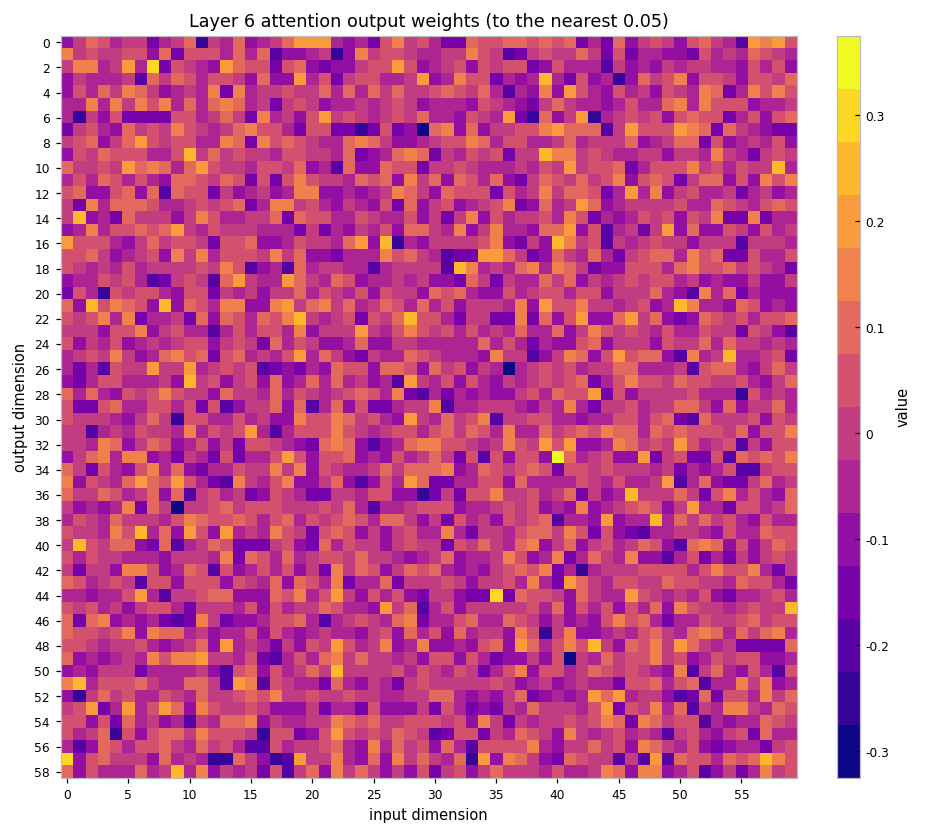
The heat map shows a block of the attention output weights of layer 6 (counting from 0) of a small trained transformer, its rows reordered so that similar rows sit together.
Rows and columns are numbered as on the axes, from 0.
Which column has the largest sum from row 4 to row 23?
41
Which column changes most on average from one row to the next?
50
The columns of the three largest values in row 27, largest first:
10, 28, 46
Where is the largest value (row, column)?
33, 40
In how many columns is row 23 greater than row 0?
28
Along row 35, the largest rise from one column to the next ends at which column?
14
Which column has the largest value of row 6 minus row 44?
36
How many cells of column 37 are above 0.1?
5
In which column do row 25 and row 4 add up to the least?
38
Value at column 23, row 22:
0.05
